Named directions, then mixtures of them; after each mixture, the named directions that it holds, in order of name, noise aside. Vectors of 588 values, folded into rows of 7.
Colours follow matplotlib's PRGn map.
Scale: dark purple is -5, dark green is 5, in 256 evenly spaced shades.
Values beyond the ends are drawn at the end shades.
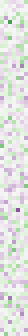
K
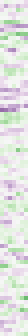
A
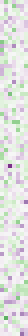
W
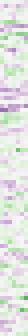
A.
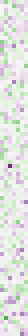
W.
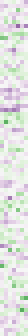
A, K.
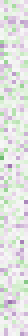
K, W.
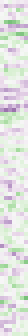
A.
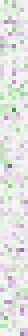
A, W.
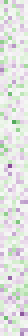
K, W.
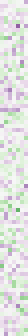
A, K.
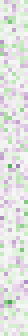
K, W.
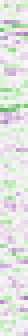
A.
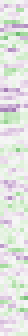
A.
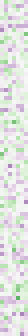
A, W.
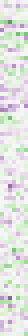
A, K.
